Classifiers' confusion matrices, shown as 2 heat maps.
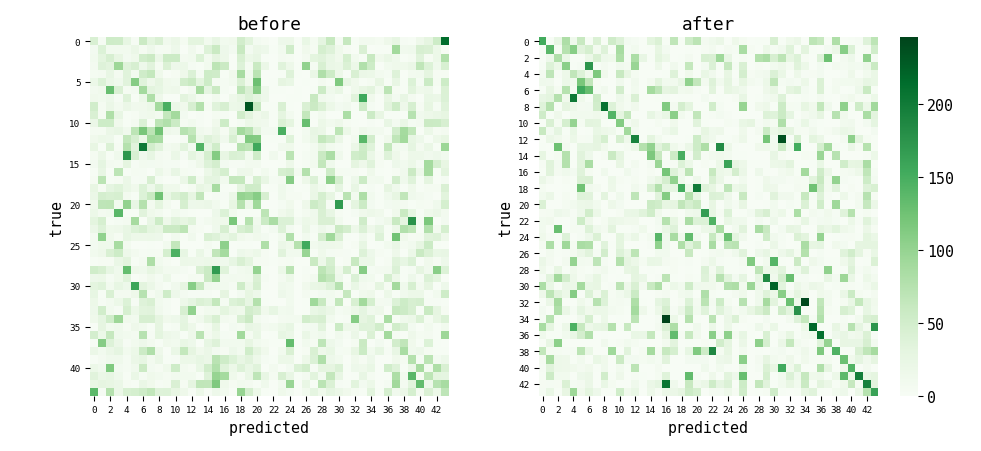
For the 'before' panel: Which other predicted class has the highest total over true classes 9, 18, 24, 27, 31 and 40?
2
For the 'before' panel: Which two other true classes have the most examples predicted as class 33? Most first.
7, 12
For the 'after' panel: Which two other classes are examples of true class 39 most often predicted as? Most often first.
26, 1
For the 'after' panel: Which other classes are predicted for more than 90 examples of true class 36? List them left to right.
17, 22, 24
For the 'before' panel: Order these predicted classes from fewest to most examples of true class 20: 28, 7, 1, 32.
7, 32, 28, 1
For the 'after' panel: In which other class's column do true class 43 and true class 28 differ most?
37
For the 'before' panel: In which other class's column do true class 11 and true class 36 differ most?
23
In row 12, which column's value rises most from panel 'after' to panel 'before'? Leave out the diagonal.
19
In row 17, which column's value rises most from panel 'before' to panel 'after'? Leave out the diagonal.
38
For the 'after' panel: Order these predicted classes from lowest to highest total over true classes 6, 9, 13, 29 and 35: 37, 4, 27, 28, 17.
27, 28, 37, 4, 17
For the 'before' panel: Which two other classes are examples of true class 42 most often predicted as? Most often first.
40, 15
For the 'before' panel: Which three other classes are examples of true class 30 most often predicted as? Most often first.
5, 12, 37
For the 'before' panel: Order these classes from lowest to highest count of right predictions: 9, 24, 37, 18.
18, 37, 9, 24
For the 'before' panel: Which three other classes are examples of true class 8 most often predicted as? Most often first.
19, 9, 13
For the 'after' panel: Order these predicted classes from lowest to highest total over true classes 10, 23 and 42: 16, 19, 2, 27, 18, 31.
18, 27, 19, 31, 2, 16
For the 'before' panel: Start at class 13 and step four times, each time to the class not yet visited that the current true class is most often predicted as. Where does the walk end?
0
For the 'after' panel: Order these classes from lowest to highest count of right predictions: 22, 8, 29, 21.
22, 21, 29, 8
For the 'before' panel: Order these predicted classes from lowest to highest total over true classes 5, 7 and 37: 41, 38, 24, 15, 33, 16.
16, 15, 38, 41, 24, 33
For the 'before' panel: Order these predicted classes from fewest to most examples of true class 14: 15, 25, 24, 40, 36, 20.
25, 40, 36, 20, 24, 15
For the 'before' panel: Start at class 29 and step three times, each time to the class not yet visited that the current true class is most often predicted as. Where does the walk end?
39
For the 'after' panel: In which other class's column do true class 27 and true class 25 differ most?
30
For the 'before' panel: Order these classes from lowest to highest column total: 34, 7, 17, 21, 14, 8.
21, 17, 34, 14, 8, 7
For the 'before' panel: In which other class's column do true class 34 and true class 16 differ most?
32
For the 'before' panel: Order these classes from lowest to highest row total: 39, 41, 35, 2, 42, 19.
35, 39, 2, 41, 42, 19
